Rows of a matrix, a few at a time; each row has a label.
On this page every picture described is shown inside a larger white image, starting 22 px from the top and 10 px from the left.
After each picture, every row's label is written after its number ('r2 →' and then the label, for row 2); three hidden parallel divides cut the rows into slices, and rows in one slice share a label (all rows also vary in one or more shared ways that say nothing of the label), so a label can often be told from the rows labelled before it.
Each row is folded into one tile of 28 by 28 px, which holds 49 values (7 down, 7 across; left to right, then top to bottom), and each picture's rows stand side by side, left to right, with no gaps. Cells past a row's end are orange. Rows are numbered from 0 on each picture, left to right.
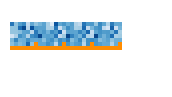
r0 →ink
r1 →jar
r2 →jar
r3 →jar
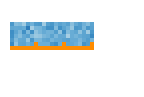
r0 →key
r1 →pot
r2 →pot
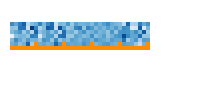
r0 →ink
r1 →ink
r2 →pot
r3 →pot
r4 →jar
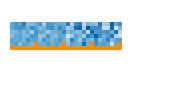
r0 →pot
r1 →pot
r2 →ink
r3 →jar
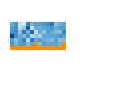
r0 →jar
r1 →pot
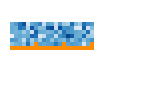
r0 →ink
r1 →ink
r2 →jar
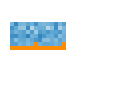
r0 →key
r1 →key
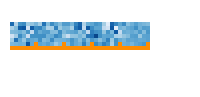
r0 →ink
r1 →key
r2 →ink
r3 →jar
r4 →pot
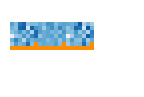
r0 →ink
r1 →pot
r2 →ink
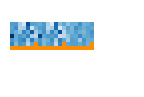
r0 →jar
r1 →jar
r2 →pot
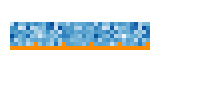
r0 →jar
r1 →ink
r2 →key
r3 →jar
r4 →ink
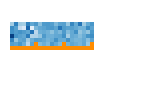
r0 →jar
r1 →pot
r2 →pot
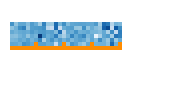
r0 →pot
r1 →jar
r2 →key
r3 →ink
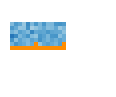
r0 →key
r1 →key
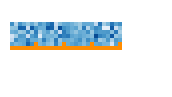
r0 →ink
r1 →ink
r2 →key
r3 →jar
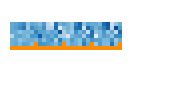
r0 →pot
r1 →jar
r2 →ink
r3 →ink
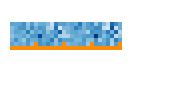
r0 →pot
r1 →jar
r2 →pot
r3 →jar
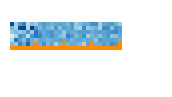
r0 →ink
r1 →key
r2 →key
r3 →pot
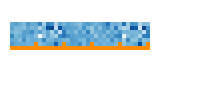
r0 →key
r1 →ink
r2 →key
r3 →pot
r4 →ink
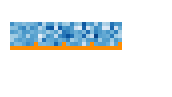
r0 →pot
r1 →ink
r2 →jar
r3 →jar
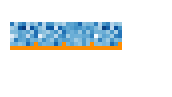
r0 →ink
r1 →ink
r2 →pot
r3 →ink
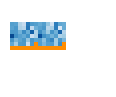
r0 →jar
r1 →jar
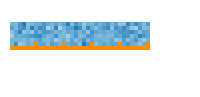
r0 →pot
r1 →key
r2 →pot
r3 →pot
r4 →key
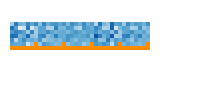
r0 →jar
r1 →key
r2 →key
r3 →jar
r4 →key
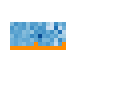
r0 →pot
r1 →jar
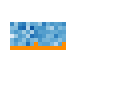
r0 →ink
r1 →key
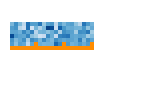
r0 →jar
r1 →ink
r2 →key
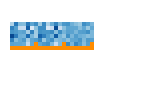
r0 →jar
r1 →jar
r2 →key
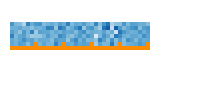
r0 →key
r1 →pot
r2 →pot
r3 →ink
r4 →pot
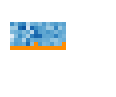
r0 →ink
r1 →key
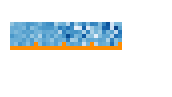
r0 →key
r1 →pot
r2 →jar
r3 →ink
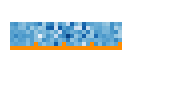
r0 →key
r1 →ink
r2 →jar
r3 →key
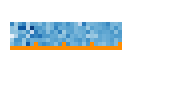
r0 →ink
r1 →key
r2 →key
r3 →pot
